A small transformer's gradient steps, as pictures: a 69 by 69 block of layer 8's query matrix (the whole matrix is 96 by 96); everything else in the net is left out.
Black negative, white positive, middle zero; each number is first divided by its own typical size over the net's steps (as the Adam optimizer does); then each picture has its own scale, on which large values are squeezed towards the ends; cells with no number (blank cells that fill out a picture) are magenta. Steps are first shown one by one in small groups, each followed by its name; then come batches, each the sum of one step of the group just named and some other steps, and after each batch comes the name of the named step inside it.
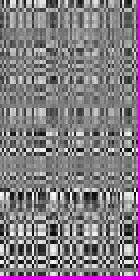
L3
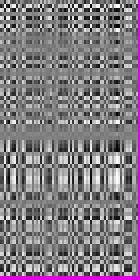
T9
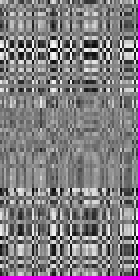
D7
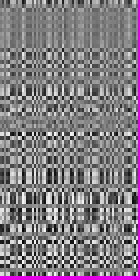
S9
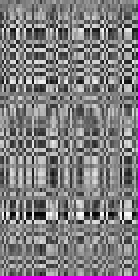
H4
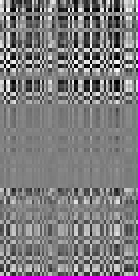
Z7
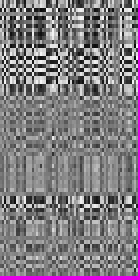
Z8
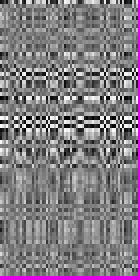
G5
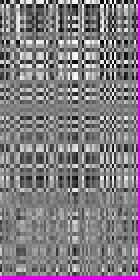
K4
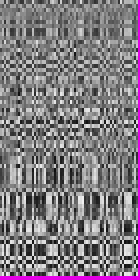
S9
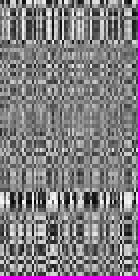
L3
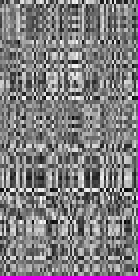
K4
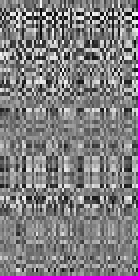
Z8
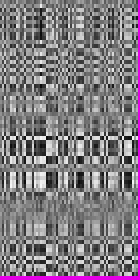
Z8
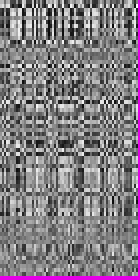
K4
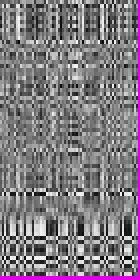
K4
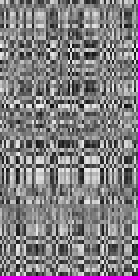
D7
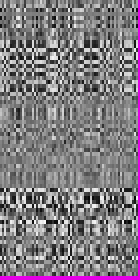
Z8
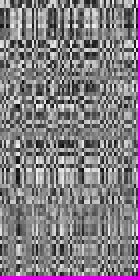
D7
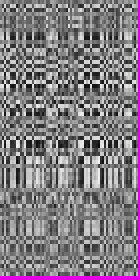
Z8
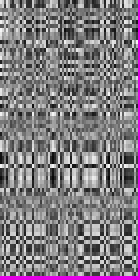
Z7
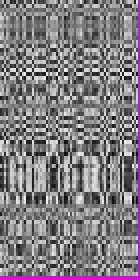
G5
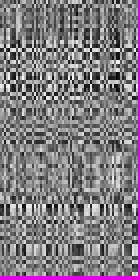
K4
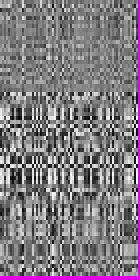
L3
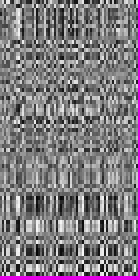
T9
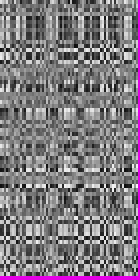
Z7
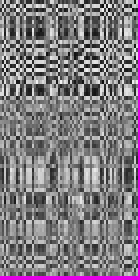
Z8
